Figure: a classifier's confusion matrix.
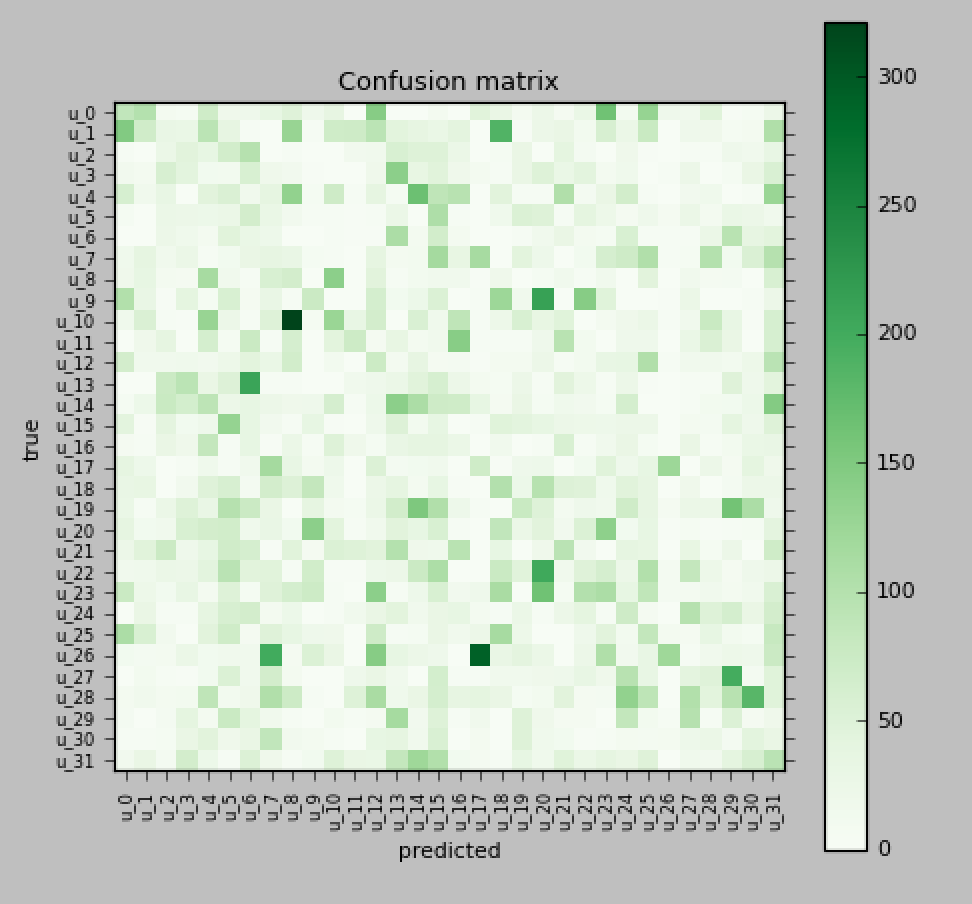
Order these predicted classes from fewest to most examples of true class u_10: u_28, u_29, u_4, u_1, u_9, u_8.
u_9, u_29, u_1, u_28, u_4, u_8
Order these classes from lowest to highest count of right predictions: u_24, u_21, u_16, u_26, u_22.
u_16, u_22, u_24, u_21, u_26
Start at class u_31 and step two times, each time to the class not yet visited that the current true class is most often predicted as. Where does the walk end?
u_13
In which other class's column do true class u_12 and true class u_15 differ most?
u_5
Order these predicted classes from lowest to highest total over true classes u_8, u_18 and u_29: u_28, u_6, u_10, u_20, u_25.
u_28, u_6, u_25, u_20, u_10
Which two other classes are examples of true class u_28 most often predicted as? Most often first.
u_30, u_24
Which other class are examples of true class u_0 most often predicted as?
u_23
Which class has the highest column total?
u_31
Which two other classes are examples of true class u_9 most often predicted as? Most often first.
u_20, u_22
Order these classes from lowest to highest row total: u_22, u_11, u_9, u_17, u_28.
u_17, u_11, u_9, u_22, u_28
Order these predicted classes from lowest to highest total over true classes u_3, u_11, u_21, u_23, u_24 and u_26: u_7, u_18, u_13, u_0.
u_0, u_18, u_7, u_13
